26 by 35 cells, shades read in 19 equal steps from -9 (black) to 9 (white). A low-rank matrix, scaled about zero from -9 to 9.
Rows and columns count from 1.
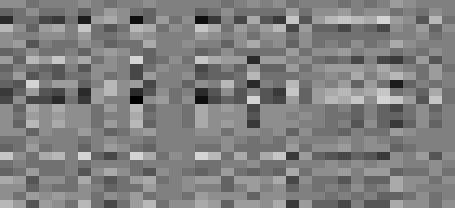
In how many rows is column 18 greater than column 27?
12
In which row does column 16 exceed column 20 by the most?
8
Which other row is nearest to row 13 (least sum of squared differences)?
3
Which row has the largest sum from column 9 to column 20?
20
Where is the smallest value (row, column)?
13, 11
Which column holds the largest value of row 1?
31
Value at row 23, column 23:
-4
